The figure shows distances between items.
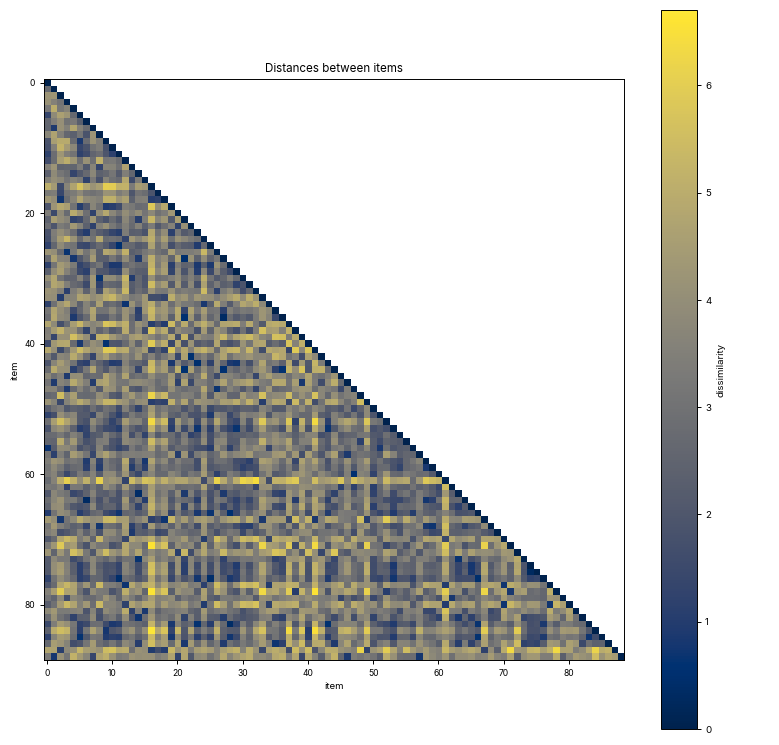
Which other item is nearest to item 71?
78
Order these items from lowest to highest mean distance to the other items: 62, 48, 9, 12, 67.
62, 9, 48, 12, 67
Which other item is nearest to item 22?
42
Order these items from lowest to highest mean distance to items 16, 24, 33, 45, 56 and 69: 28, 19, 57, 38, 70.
57, 28, 70, 19, 38
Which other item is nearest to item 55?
48
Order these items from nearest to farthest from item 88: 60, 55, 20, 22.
20, 22, 55, 60
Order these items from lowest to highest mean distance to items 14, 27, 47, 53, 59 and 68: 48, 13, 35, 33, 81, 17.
13, 35, 81, 17, 48, 33
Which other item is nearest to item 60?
47
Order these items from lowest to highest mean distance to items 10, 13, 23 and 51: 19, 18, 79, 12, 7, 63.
19, 63, 7, 79, 12, 18
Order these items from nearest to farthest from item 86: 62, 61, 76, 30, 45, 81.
76, 62, 30, 45, 81, 61
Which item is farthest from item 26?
61
